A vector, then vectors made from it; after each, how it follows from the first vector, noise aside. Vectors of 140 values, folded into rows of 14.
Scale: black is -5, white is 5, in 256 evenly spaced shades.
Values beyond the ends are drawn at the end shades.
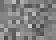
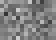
wrapped around.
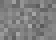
shrunk.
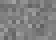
shrunk.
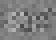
reversed, negated, partly zeroed.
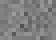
reversed, negated, shrunk.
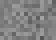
reversed, negated, shrunk.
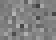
reversed, negated, partly zeroed.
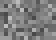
wrapped around.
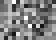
scaled up.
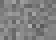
shrunk.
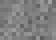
reversed, negated, shrunk.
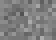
reversed, shrunk.
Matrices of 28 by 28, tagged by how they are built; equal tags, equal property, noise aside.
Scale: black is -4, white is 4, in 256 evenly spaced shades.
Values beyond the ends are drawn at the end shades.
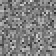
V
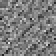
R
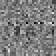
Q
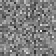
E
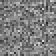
E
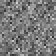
R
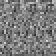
V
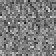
V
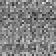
V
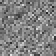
R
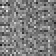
E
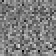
V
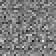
V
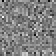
Q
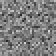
V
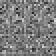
V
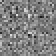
Q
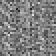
E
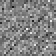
R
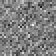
R
